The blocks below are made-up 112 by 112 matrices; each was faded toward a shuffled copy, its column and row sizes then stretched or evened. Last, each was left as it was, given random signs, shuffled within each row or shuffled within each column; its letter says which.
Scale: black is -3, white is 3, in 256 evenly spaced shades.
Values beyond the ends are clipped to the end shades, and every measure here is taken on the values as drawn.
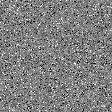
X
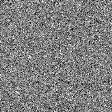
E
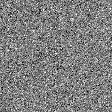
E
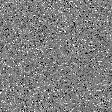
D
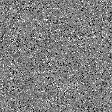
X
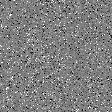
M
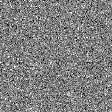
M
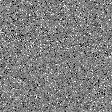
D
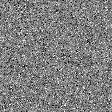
E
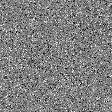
E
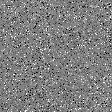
X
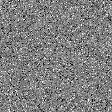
M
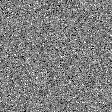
D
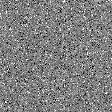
E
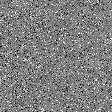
E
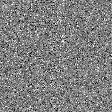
E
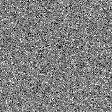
D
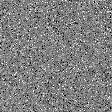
E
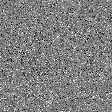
D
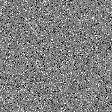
E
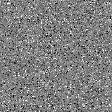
M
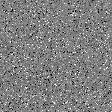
D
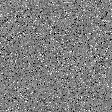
D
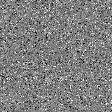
X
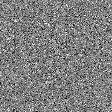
X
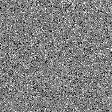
X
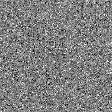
M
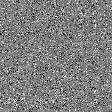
X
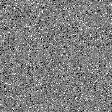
X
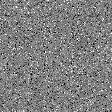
E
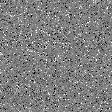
X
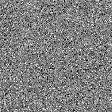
M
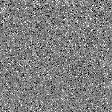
M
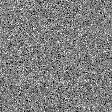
E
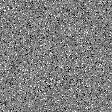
E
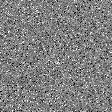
D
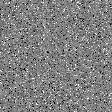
E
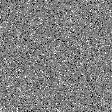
X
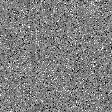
E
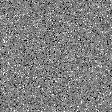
E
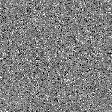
M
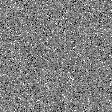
E
